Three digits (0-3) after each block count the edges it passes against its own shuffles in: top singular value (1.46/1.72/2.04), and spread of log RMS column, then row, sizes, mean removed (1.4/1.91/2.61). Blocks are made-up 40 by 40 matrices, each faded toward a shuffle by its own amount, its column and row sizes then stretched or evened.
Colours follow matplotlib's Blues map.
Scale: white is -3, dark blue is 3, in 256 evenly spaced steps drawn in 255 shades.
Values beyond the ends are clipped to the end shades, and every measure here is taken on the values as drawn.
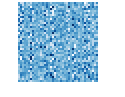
2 3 0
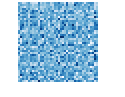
3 1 1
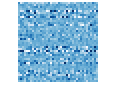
2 0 3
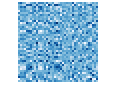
3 1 2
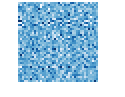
2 1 1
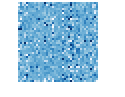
0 2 1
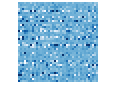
1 1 3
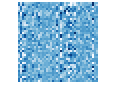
3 3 0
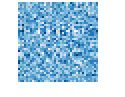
3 0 2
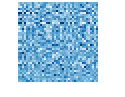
3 0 2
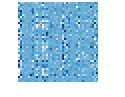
3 3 1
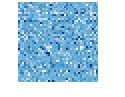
1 0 2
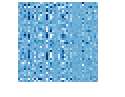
3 3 1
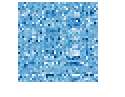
2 0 2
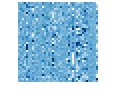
1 3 0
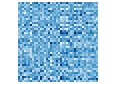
3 2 2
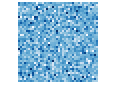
0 0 0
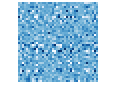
3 1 2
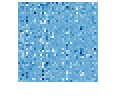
0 2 1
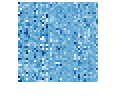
1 3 0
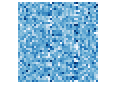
2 2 0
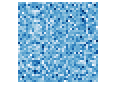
2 0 0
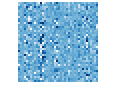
1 3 1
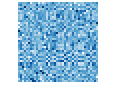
3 0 0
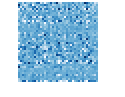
0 1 3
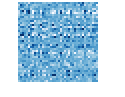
3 1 3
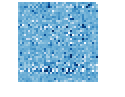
1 1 2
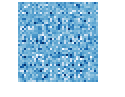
2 1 2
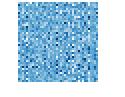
2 3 1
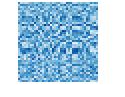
3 0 2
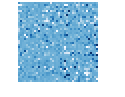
0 1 1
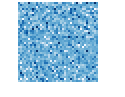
0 0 2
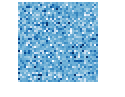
0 0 2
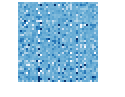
1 3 1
